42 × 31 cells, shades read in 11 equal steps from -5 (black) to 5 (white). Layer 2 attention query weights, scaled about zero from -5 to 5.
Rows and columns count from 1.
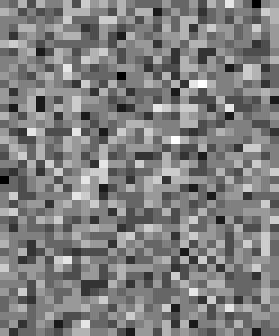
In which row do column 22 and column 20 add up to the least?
41
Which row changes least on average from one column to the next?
16
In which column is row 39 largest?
26
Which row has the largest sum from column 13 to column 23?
18
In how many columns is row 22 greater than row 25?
14
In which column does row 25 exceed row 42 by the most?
2
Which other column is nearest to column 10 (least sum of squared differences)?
11
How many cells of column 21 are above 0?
23
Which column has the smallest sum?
20
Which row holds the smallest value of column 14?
10
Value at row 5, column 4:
1
